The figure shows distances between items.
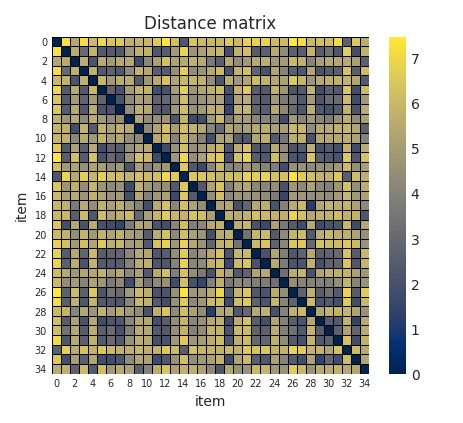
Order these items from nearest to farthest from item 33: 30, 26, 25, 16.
26, 30, 25, 16
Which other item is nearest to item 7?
19
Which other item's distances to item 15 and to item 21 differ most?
8
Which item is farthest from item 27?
0
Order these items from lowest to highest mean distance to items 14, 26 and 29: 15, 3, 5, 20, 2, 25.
5, 3, 25, 15, 2, 20
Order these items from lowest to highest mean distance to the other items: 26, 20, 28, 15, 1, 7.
7, 1, 26, 15, 28, 20
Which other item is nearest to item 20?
17
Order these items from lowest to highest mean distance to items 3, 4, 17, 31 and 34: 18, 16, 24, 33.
33, 18, 24, 16
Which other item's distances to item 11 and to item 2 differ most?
12
